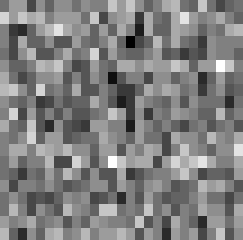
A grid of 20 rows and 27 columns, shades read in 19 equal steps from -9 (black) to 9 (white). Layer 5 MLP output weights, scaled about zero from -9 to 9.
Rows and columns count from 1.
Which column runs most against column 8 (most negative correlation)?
16
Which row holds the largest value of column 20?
14
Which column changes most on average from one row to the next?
13
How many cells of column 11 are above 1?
6
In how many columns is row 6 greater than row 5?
19
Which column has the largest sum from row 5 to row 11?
25
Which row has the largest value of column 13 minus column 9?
10
